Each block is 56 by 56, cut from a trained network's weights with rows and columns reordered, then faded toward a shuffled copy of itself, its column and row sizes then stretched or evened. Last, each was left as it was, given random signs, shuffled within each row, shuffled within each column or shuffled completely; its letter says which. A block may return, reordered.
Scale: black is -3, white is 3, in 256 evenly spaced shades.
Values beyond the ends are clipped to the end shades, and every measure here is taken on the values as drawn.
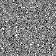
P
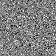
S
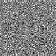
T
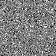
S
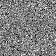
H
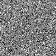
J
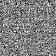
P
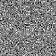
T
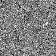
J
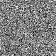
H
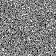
H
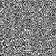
T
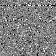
S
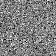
S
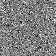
S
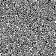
H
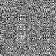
T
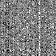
T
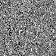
J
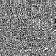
T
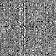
T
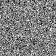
H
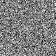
J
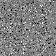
J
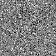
J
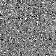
S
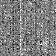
T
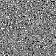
S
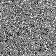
H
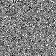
S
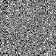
T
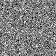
H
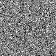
J
